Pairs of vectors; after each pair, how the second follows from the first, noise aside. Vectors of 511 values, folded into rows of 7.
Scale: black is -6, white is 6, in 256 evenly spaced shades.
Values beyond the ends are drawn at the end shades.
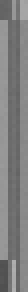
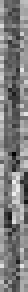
wrapped around, negated, scaled up.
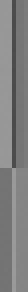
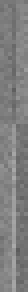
reversed, negated, shrunk.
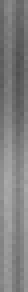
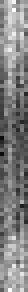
wrapped around, negated, scaled up.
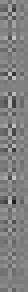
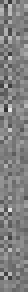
wrapped around, negated.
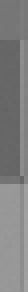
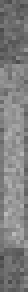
wrapped around, negated.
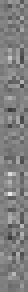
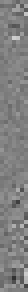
wrapped around, negated, partly zeroed.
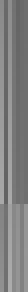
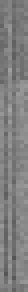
wrapped around, negated, shrunk.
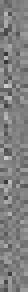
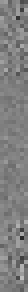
reversed, partly zeroed.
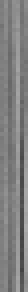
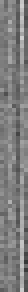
wrapped around, negated.
